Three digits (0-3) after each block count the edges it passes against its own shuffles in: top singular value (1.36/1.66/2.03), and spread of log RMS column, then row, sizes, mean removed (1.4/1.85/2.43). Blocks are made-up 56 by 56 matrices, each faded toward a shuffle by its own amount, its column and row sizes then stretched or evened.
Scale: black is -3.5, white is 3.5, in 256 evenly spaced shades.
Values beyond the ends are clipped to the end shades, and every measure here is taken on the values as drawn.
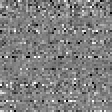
1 1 3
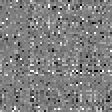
2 2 2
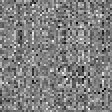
3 2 0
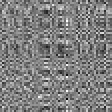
3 3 0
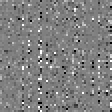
0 3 1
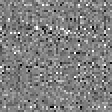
3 1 2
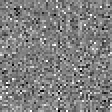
2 0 1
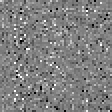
1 1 0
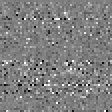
1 0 3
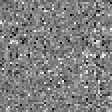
2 1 1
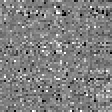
2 0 2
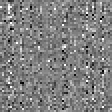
1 3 0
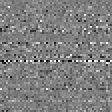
2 0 3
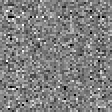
2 2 1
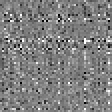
3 2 3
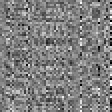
3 3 0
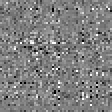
1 2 3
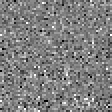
0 0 1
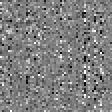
1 3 0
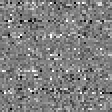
0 1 3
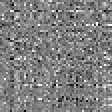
3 1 2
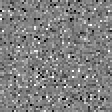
0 0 1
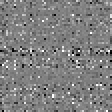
1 2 3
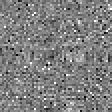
2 0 0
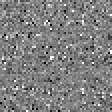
0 1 2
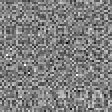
3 0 0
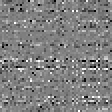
3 1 3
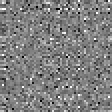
3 1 1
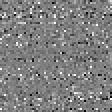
1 1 3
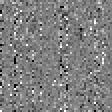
0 3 0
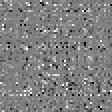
1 2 3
